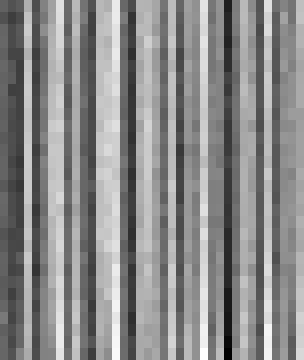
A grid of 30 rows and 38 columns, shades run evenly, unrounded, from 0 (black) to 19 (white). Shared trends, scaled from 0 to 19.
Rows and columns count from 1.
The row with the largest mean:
29
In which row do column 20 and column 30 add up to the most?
30
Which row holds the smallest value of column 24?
13
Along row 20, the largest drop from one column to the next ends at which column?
5
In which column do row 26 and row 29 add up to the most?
15
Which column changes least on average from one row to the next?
33
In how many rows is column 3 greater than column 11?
1
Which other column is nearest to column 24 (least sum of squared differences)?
20
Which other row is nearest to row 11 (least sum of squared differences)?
17
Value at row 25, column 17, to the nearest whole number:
4
